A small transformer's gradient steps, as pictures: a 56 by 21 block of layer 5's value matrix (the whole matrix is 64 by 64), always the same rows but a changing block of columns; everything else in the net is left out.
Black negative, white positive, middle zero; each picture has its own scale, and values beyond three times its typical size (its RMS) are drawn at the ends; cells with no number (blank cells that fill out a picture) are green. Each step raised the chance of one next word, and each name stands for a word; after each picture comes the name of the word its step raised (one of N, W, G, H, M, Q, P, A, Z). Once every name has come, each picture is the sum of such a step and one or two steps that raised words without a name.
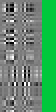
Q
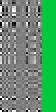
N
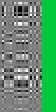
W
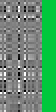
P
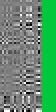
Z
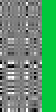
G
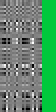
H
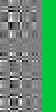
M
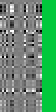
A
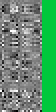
A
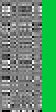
W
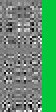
H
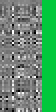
W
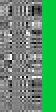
W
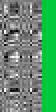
A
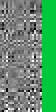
A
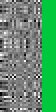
M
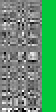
M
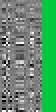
H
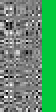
Z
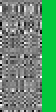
A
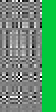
M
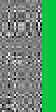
M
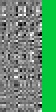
W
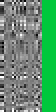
G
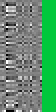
W
